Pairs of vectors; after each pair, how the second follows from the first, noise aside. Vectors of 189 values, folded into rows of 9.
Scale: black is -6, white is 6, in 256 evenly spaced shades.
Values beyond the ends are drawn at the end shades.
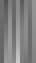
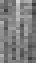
reversed.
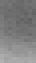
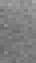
reversed, shrunk.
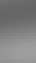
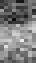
wrapped around, negated, scaled up.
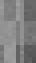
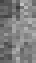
reversed.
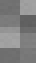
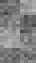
copied.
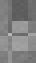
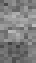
reversed.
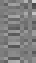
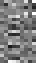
scaled up.
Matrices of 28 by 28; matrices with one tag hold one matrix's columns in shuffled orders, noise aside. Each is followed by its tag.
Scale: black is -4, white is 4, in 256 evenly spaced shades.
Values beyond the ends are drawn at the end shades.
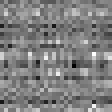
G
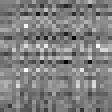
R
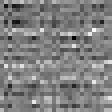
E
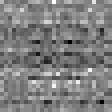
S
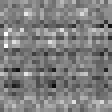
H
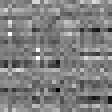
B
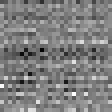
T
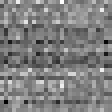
S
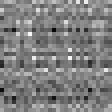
B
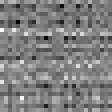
E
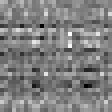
H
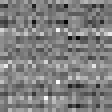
E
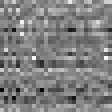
B
